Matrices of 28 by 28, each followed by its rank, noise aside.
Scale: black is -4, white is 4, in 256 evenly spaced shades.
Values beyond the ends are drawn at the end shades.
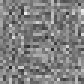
seven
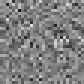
seven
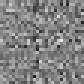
six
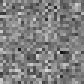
five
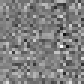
six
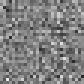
eight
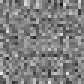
six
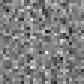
six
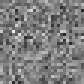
eight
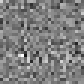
eight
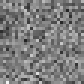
seven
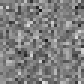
six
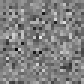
six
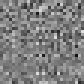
six
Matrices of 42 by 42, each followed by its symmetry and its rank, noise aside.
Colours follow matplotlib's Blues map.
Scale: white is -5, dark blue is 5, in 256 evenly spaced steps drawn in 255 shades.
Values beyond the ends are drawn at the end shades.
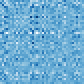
no symmetry, rank three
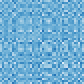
symmetric, rank two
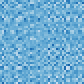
symmetric, rank two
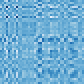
symmetric, rank two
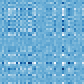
symmetric, rank one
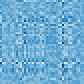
antisymmetric, rank two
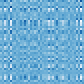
no symmetry, rank one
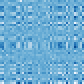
no symmetry, rank one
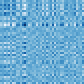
symmetric, rank one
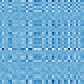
no symmetry, rank one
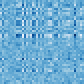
no symmetry, rank one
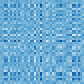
symmetric, rank one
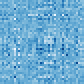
no symmetry, rank three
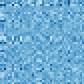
no symmetry, rank three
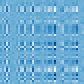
no symmetry, rank one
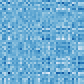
no symmetry, rank two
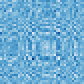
symmetric, rank two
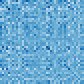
symmetric, rank three
